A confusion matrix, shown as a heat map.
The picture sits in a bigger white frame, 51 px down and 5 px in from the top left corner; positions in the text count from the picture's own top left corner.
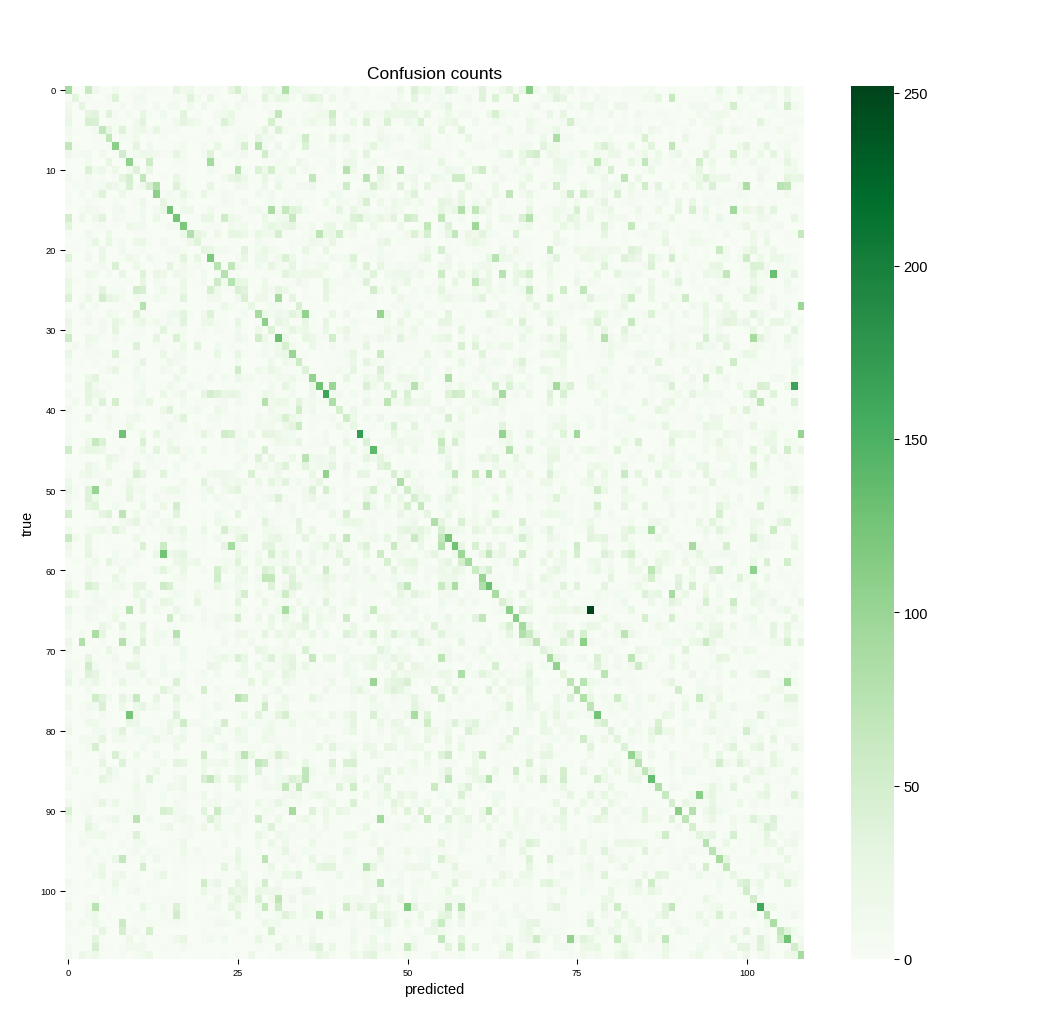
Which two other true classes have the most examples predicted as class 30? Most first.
15, 61
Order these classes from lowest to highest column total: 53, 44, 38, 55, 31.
53, 38, 44, 31, 55
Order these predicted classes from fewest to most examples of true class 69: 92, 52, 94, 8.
92, 52, 94, 8
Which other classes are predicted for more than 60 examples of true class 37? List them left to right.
39, 51, 72, 107
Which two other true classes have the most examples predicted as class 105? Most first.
12, 106
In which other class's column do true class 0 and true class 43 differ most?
8
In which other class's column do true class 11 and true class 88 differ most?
93
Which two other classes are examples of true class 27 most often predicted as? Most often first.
108, 11
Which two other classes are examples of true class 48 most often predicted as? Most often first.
38, 62
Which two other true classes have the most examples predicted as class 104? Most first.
23, 55
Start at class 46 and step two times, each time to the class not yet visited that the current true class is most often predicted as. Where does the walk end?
25
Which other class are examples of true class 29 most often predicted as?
83
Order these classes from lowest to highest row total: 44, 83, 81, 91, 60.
81, 44, 83, 91, 60
